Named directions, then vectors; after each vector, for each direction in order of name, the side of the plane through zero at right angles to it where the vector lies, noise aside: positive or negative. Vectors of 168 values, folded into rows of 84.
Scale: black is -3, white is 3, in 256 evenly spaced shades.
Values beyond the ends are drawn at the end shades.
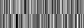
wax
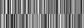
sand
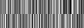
positive, negative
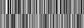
positive, negative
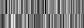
negative, positive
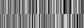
positive, negative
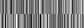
negative, negative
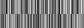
negative, positive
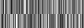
negative, negative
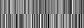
positive, positive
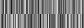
negative, negative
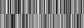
positive, negative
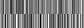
negative, negative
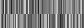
negative, negative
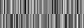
positive, positive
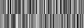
positive, negative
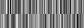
positive, negative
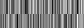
negative, positive
